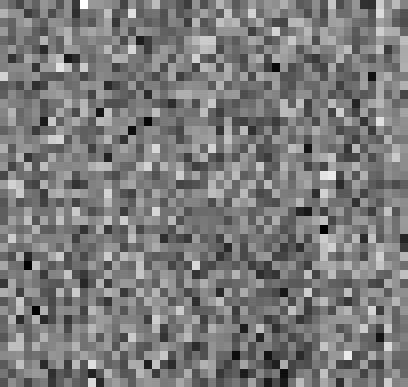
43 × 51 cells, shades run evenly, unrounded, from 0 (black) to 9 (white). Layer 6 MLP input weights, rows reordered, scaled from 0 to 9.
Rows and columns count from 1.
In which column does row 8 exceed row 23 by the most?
8
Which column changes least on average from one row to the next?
50
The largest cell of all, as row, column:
1, 11
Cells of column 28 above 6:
6
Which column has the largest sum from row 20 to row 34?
41
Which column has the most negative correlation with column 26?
45
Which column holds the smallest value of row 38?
48
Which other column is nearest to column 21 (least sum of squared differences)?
15
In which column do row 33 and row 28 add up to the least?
36
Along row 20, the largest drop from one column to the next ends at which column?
43
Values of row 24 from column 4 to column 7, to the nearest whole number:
6 4 4 4
